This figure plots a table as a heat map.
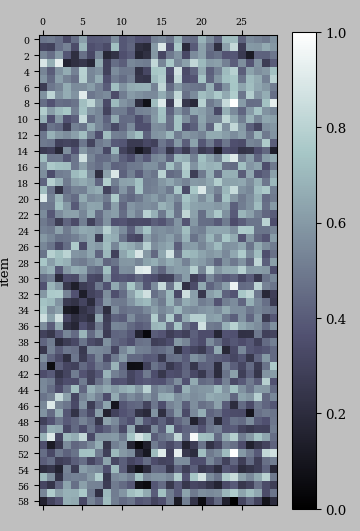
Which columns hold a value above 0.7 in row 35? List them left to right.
0, 2, 14, 16, 19, 20
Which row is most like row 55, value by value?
19
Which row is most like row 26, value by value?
44
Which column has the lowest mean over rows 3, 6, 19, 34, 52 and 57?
8
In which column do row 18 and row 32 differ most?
5
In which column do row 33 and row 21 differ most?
6
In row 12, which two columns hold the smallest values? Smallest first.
7, 13
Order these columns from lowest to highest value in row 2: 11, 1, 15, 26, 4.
26, 4, 15, 11, 1
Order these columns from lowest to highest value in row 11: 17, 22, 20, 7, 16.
16, 7, 20, 17, 22
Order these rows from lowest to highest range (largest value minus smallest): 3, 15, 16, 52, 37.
16, 15, 37, 3, 52
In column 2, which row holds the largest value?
3
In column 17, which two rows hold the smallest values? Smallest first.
58, 39
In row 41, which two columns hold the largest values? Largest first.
29, 9
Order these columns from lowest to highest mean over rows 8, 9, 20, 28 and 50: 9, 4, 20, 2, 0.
4, 2, 9, 20, 0
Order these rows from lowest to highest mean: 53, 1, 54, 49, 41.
54, 41, 53, 49, 1
